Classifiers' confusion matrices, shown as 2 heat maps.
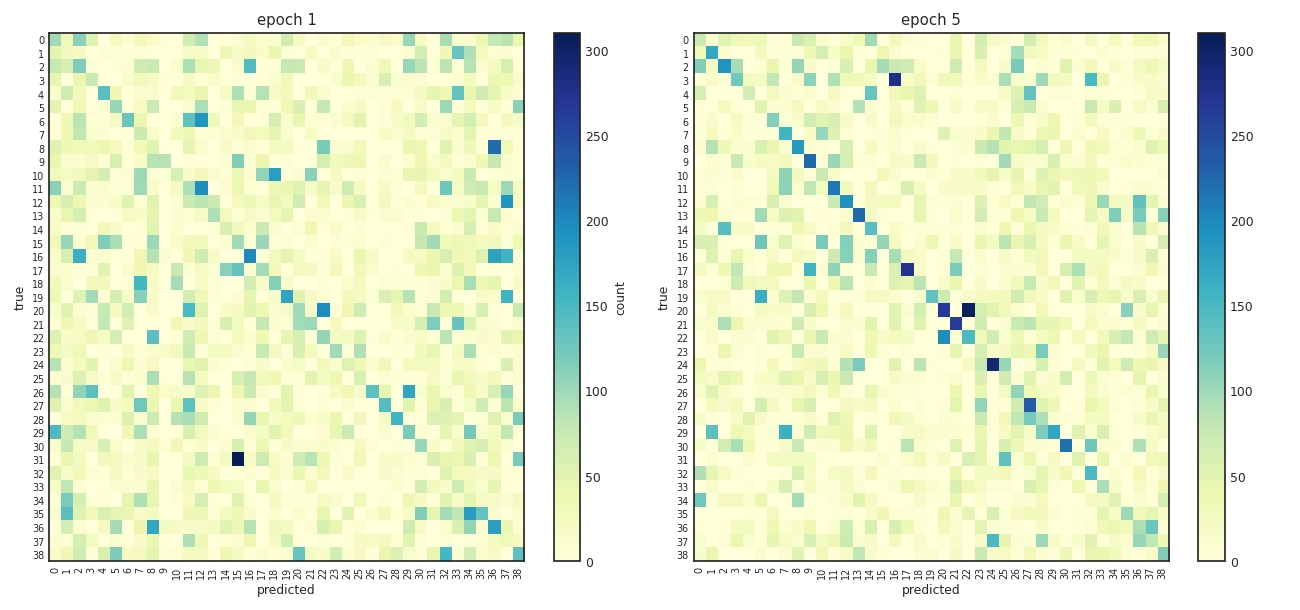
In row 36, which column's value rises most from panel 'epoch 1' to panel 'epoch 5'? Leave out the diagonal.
37
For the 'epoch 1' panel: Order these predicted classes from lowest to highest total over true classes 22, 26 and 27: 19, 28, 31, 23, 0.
28, 23, 31, 19, 0
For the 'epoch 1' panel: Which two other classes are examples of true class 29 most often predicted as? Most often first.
0, 34
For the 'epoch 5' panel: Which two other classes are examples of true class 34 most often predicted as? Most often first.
0, 8
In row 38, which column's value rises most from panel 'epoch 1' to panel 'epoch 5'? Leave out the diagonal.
13
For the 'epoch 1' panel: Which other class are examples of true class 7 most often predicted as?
2
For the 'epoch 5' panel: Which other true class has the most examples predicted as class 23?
27
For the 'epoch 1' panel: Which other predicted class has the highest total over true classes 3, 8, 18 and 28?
36
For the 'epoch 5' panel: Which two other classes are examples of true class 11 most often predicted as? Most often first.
7, 9
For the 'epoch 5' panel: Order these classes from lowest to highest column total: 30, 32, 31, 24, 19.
19, 31, 30, 24, 32
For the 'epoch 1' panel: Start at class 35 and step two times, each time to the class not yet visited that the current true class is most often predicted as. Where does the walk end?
1
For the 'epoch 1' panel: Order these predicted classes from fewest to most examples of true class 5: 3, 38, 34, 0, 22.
3, 34, 0, 22, 38
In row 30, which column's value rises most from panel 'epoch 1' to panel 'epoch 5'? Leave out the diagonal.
32
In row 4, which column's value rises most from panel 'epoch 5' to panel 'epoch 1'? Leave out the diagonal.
33
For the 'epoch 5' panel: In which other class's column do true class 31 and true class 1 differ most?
25
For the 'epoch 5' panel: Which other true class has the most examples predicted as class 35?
20
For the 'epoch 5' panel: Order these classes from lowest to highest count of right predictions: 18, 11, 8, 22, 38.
18, 38, 22, 8, 11
